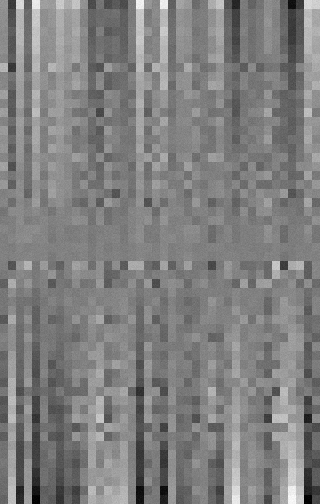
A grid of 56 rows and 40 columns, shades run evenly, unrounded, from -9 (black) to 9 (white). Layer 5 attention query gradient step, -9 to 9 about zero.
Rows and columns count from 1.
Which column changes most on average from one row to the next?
14
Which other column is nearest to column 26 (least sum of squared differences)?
31
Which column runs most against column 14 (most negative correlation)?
10
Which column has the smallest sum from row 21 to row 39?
39
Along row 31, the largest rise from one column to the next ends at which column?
35
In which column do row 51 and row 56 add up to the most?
37
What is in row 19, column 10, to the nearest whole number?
0
